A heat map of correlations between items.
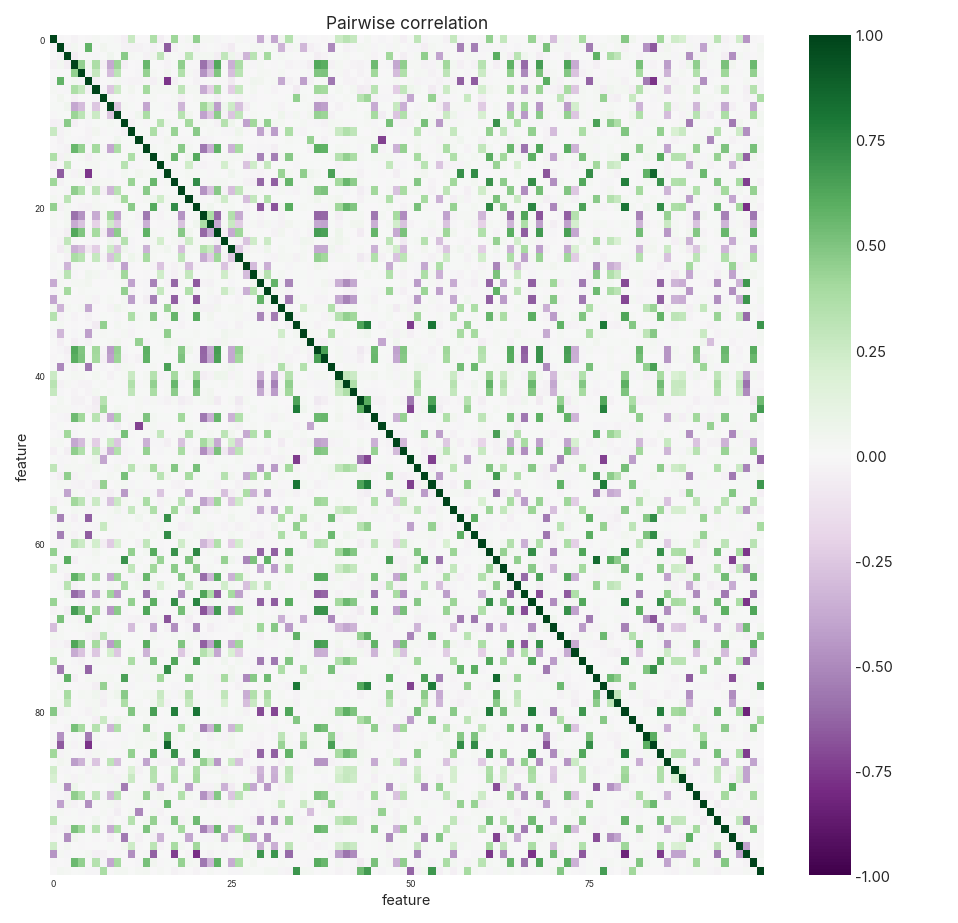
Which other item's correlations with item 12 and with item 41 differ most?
46
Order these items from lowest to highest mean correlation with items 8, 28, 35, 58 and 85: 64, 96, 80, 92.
64, 92, 96, 80
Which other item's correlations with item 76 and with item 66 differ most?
62
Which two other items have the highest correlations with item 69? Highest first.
5, 1
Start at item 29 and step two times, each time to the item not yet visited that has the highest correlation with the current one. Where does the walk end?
31
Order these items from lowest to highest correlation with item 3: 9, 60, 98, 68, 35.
35, 60, 9, 98, 68
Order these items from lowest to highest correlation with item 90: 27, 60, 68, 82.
27, 60, 82, 68
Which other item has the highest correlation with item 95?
89
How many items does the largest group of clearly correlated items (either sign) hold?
29
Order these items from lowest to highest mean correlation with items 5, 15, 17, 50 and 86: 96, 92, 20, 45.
45, 92, 96, 20
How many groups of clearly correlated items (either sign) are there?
6
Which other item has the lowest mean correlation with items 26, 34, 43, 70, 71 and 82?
50
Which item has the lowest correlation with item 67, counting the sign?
97
